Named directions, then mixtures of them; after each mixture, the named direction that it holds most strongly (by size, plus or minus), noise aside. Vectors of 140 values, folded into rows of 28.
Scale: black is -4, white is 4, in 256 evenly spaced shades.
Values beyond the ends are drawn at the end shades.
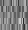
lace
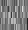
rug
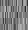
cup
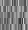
lace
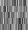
lace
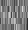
rug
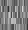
rug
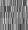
cup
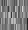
rug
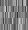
cup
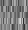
lace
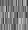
cup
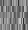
lace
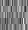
lace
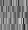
lace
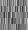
rug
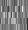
rug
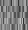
lace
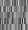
lace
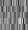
lace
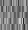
lace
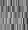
lace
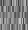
lace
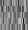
lace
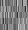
cup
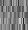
lace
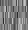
cup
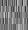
cup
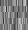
cup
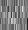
rug
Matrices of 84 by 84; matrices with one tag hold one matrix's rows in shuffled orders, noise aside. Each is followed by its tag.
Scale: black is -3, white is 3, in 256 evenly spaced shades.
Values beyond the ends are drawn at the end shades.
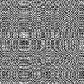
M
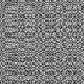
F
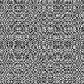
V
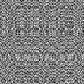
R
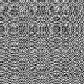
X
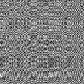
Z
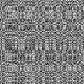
F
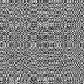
Z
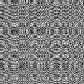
X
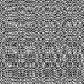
F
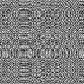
M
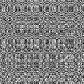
R
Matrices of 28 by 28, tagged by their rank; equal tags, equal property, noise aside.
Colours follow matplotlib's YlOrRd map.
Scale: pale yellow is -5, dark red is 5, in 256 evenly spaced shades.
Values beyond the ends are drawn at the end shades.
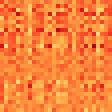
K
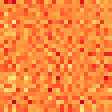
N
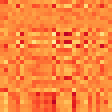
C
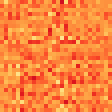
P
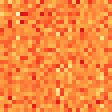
P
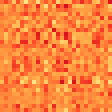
N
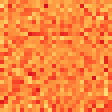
P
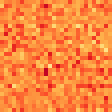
P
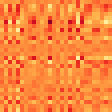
C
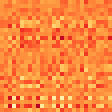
K
